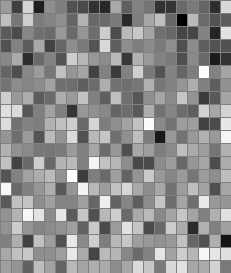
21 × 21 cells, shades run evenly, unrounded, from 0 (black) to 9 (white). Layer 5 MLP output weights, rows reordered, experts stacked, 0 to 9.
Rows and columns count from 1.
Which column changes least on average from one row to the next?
16
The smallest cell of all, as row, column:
2, 17
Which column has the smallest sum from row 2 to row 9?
20
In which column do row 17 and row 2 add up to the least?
12
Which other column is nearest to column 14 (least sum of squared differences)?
5
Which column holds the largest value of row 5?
7
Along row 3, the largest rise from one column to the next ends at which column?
21
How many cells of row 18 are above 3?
18
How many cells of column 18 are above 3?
19
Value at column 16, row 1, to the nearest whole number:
2
